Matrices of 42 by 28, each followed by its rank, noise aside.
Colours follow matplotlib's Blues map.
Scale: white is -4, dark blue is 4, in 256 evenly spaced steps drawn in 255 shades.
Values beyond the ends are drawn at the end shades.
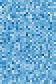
eight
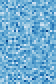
six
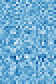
four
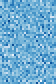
five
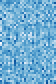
seven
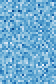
eight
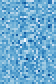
six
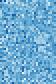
eight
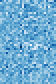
six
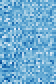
seven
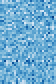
eight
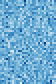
seven
